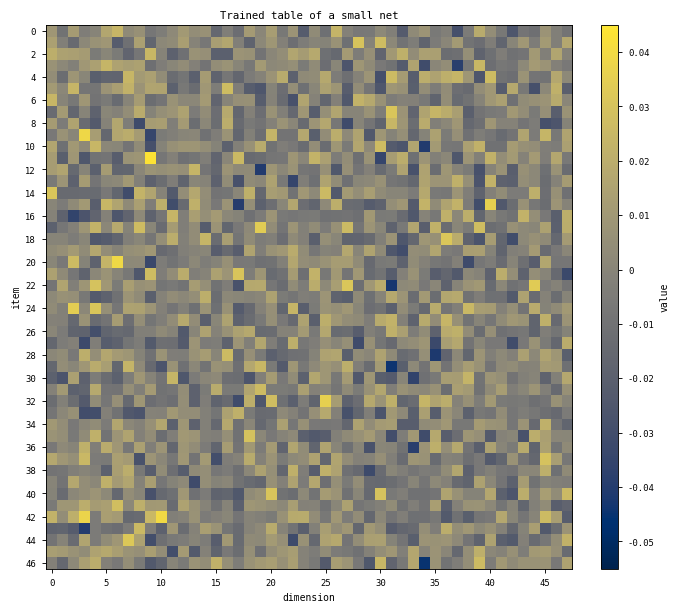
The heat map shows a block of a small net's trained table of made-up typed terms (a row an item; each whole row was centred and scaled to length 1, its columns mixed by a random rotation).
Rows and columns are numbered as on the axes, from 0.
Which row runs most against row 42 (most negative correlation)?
43
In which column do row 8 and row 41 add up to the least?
46
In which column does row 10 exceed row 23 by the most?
4
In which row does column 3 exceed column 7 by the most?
42
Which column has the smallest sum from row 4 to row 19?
33
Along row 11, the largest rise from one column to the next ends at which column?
31
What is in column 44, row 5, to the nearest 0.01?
-0.03
